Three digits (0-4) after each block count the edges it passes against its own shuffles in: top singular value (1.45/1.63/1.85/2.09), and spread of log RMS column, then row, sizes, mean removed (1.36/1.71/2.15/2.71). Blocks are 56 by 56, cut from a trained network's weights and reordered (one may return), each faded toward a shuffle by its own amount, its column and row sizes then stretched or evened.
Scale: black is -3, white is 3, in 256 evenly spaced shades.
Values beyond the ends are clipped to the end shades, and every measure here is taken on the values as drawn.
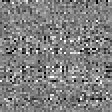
1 1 4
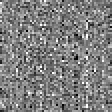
1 2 0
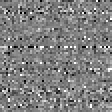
1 1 4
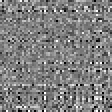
3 1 4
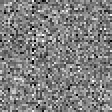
2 1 0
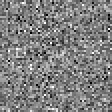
0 2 0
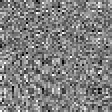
4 3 0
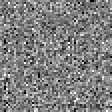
0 2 0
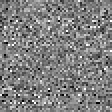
1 0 3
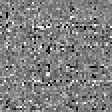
0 3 3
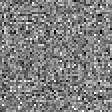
2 1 0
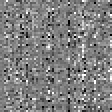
0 4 3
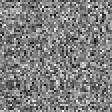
3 0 0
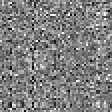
3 2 1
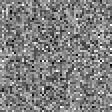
0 1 1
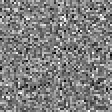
0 0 1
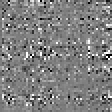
1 4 4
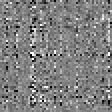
0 4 3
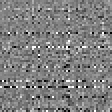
2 2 4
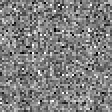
0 0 2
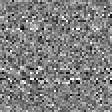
3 0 3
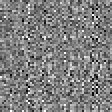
4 3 1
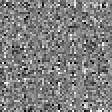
1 3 2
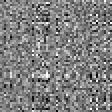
4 4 1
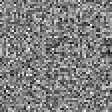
3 0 0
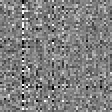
2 4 1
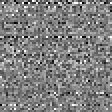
3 0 4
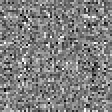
2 2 1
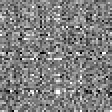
2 0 3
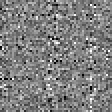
1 3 2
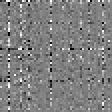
2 4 2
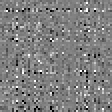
0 4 4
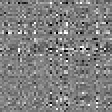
4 3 4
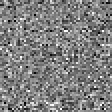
2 0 2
